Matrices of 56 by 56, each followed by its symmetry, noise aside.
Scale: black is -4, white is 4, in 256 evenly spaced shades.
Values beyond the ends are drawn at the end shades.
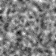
no symmetry.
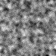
antisymmetric.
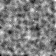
antisymmetric.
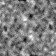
same after a half turn.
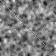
no symmetry.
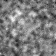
symmetric.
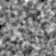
antisymmetric.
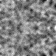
mirrored top to bottom.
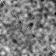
symmetric across the other diagonal.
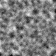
symmetric.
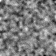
no symmetry.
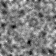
symmetric across the other diagonal.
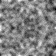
mirrored top to bottom.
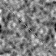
same after a half turn.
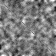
same after a half turn.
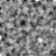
symmetric.
